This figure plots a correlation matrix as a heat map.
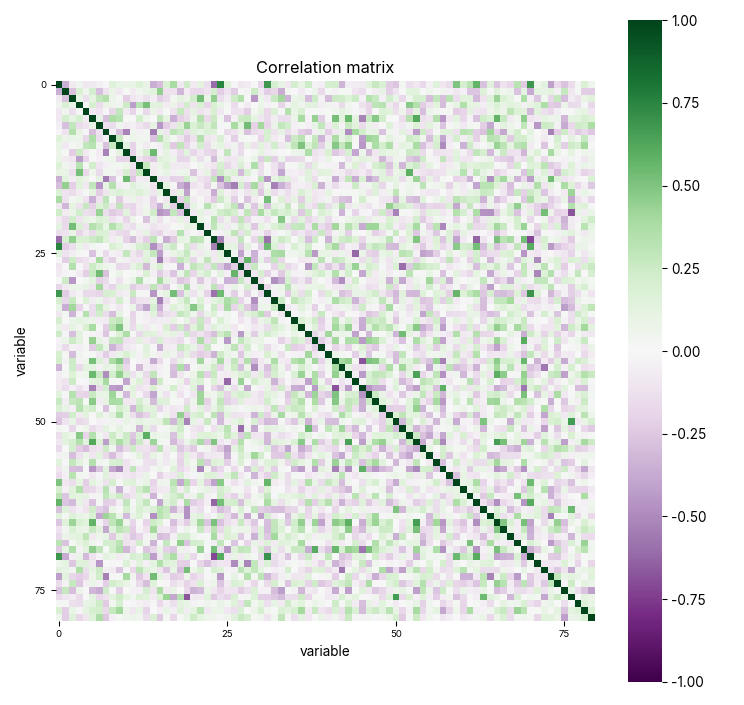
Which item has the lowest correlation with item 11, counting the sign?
3
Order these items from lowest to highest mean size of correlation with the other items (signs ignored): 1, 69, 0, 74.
1, 74, 0, 69
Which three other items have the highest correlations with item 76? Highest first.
50, 63, 16
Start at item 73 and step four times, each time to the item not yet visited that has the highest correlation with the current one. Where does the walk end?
51
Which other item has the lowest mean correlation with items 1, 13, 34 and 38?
33
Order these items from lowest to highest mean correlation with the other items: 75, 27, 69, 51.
75, 51, 27, 69
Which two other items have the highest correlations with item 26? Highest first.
28, 6
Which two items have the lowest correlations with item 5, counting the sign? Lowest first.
45, 57
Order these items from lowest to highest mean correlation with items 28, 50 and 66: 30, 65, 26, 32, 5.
32, 30, 65, 5, 26
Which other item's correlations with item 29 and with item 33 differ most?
2
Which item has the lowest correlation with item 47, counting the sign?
57
